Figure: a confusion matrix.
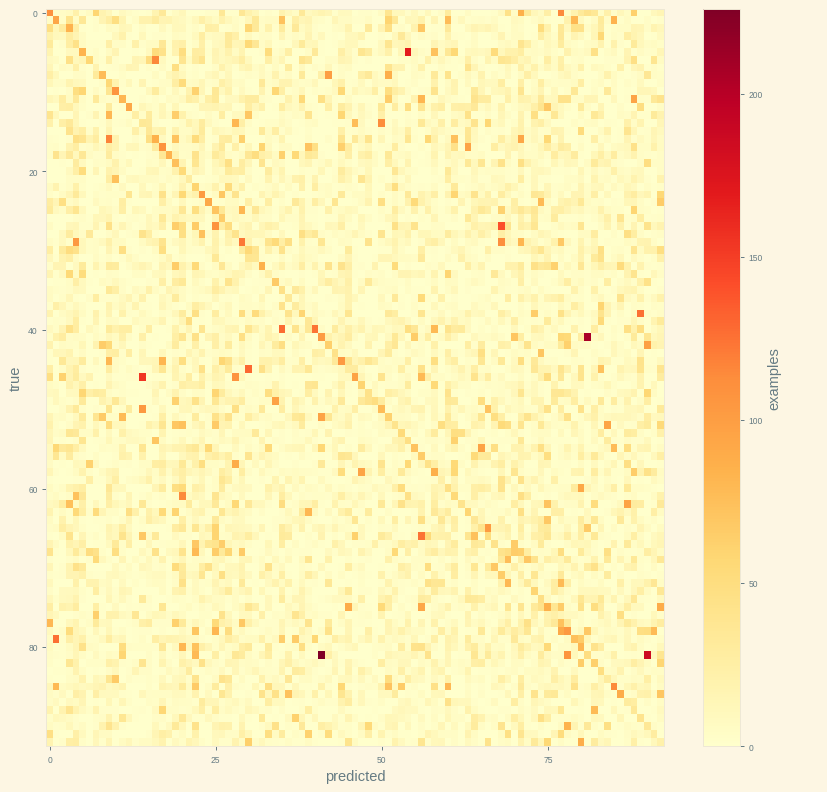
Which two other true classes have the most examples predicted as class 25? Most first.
27, 78
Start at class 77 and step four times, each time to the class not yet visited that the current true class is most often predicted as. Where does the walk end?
22
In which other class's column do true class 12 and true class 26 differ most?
75
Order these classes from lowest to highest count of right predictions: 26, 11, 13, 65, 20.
13, 65, 20, 26, 11
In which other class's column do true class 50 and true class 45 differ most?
30
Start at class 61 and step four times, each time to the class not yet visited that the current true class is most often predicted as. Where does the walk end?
16
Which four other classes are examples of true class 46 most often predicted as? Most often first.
14, 28, 56, 2
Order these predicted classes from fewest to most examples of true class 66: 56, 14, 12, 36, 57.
12, 36, 57, 14, 56
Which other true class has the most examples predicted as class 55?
41
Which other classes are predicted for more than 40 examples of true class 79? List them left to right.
1, 35, 37, 40, 80
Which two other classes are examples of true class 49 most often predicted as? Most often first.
34, 19
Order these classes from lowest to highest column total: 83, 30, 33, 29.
33, 83, 30, 29
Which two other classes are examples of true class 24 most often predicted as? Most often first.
74, 92
